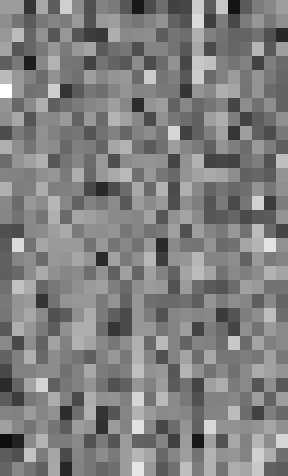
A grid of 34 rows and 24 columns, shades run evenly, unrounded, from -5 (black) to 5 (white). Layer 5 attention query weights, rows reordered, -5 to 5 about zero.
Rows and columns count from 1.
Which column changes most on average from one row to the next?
22
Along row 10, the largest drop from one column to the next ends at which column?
16
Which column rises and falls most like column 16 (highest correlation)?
3
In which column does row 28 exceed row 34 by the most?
4
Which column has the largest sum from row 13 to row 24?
7
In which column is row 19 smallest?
9
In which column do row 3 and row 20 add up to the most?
17
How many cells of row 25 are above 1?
7
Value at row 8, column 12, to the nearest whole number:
-3
